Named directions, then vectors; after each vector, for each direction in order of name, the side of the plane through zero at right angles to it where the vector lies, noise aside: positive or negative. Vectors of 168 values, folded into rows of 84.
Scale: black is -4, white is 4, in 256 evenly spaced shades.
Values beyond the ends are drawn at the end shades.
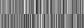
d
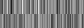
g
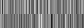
positive, positive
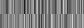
negative, negative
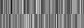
negative, positive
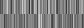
positive, positive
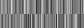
positive, negative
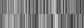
positive, positive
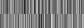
negative, negative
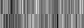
negative, positive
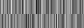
positive, negative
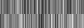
negative, negative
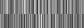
positive, positive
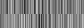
negative, negative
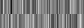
negative, positive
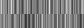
positive, negative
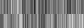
negative, negative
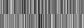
negative, negative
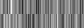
positive, negative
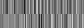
negative, negative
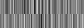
negative, negative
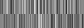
positive, positive
